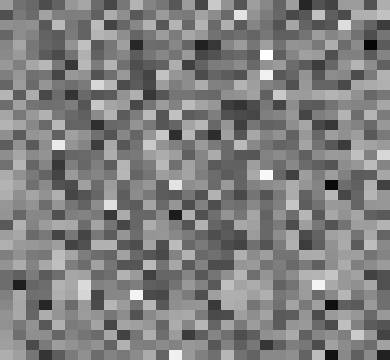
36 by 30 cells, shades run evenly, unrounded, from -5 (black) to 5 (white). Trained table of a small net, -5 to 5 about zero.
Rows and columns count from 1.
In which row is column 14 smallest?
22
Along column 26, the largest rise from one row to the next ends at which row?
20
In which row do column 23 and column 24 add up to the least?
2
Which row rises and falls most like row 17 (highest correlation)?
24
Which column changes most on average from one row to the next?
26
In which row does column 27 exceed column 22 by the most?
3
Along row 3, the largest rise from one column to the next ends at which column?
27
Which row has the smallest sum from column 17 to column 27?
11
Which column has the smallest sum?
17
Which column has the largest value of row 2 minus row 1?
19
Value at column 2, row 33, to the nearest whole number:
0
